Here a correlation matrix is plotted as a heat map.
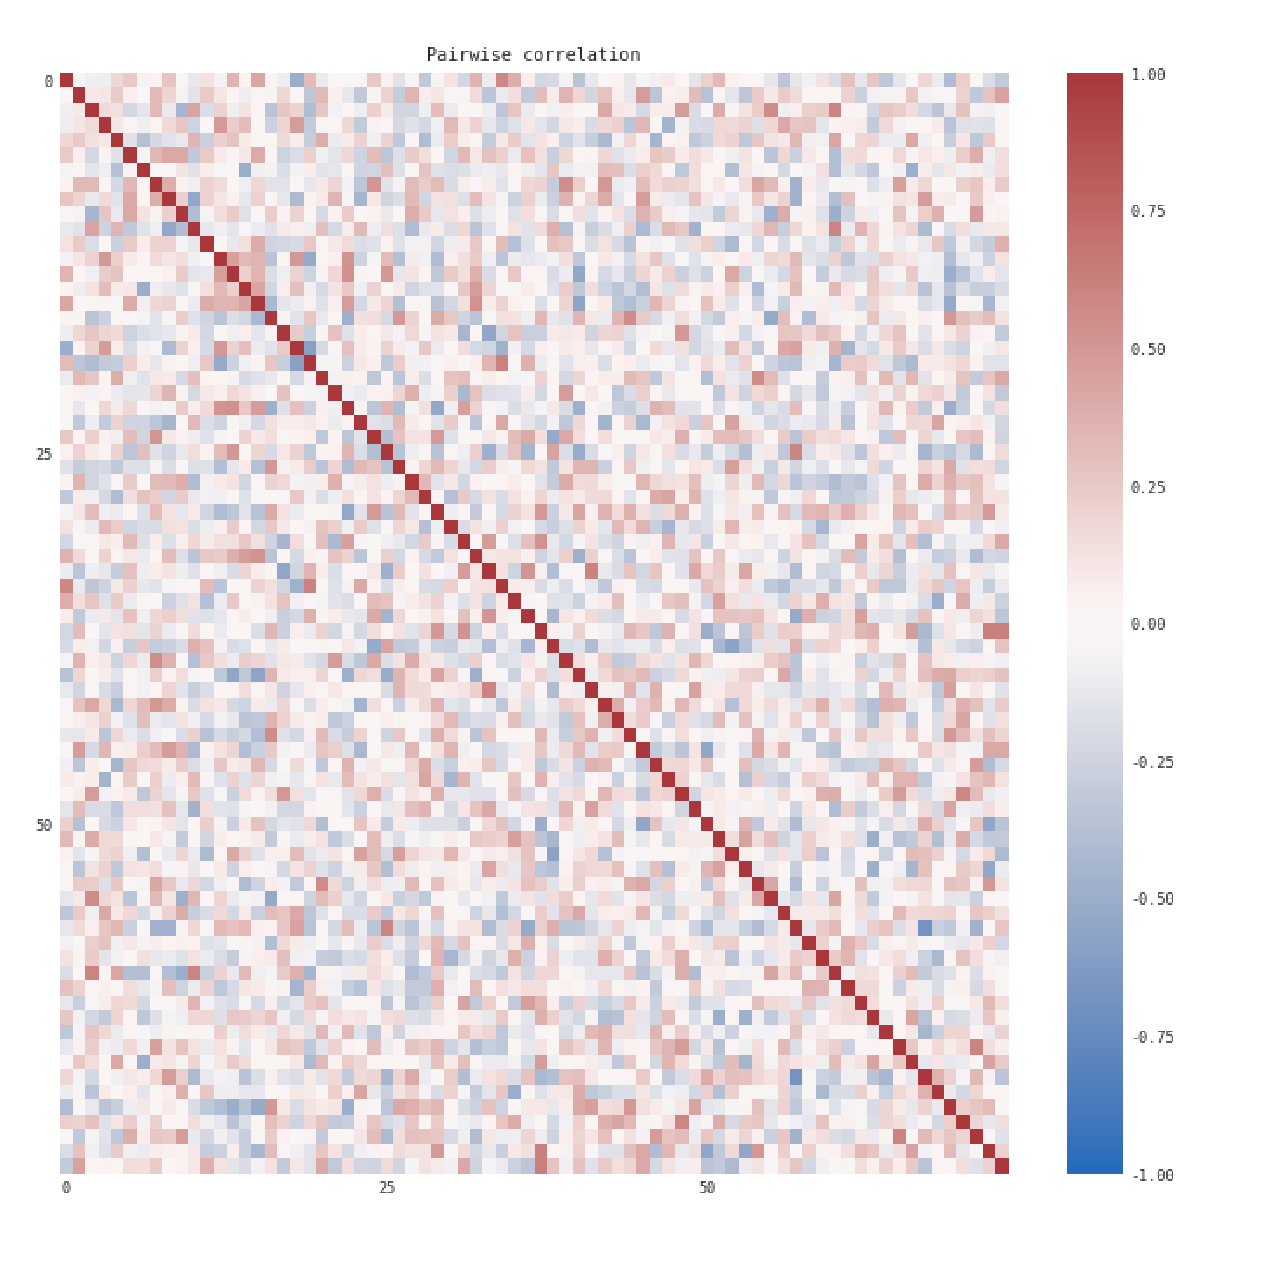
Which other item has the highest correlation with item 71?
65
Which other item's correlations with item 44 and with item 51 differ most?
16
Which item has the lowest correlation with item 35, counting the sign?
68
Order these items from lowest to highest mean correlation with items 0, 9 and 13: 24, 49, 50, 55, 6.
55, 49, 50, 6, 24
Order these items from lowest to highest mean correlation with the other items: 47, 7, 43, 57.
57, 43, 47, 7
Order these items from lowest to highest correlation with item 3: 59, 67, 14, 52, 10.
10, 59, 67, 52, 14
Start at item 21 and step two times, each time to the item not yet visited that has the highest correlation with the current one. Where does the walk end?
7
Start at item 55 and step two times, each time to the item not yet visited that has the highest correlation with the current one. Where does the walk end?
60
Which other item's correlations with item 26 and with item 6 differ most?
52
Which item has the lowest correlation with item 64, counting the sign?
67
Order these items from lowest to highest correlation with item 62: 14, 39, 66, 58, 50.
39, 50, 14, 66, 58
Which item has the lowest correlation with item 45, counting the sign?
50
